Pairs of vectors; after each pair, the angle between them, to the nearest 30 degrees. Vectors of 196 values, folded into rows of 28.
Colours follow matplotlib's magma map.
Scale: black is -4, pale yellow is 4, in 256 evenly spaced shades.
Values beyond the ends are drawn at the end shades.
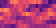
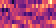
150 degrees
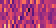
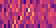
150 degrees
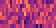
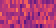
30 degrees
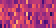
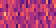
90 degrees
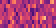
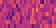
120 degrees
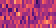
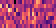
150 degrees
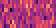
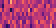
60 degrees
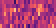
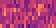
30 degrees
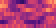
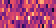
90 degrees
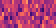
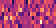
150 degrees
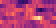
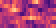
60 degrees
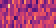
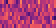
90 degrees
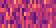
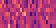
60 degrees
